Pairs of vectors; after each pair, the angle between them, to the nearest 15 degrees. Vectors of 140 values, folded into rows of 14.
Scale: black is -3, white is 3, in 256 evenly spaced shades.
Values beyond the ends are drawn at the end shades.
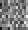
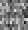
120 degrees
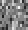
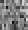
120 degrees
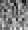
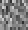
105 degrees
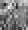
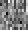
90 degrees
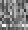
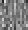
60 degrees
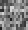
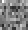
135 degrees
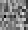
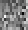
150 degrees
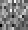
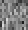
75 degrees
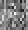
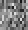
15 degrees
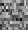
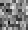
45 degrees
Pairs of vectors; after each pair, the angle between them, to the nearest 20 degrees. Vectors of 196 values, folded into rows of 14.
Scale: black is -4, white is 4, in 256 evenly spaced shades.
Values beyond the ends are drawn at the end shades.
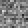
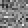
60 degrees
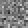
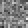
40 degrees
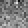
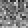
60 degrees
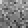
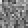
60 degrees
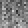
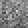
140 degrees
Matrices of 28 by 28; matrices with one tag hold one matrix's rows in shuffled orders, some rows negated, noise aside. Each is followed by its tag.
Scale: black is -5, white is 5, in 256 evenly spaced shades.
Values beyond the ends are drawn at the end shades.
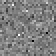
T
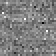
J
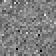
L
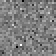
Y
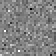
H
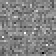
J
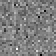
L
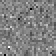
H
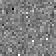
T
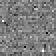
J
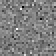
Y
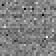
J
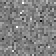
Y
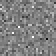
T
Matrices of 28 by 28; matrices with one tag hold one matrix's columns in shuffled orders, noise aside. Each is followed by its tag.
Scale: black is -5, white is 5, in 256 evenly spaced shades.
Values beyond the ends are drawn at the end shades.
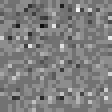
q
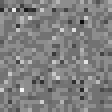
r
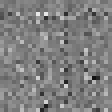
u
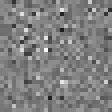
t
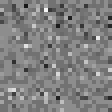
q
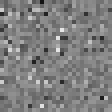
t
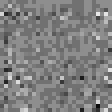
u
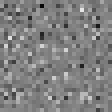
q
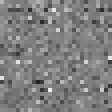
r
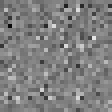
q
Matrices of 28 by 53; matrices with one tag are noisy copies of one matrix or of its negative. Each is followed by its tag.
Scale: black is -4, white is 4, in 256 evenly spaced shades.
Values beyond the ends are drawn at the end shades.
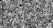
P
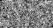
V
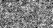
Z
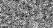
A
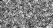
P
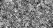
V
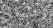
A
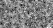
P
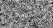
A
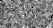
P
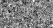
Z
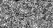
A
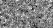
A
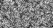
V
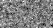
Z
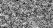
A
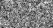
V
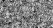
Z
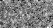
P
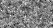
Z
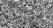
A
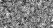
Z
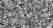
P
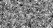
P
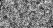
V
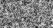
Z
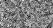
P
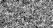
Z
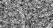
P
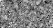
V
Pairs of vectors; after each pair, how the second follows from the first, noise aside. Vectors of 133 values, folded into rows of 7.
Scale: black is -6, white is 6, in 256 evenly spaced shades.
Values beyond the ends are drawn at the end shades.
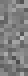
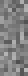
sign-scrambled.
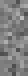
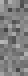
shuffled.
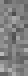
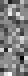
wrapped around, scaled up.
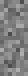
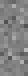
wrapped around, negated, partly zeroed.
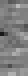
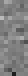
wrapped around, partly zeroed.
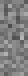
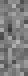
shuffled.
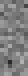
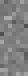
wrapped around, partly zeroed.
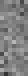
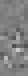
wrapped around, negated, partly zeroed.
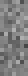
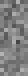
shuffled.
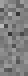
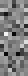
wrapped around, scaled up.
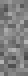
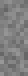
shrunk.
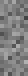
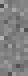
wrapped around, partly zeroed.
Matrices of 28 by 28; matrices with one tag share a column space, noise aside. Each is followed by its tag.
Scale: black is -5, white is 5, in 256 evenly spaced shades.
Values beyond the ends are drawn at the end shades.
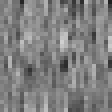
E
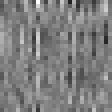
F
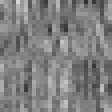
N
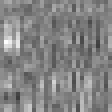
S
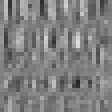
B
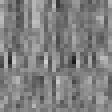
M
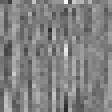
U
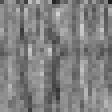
U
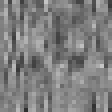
E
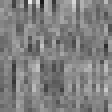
N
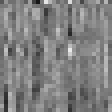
U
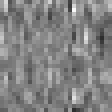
F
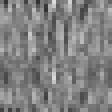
F
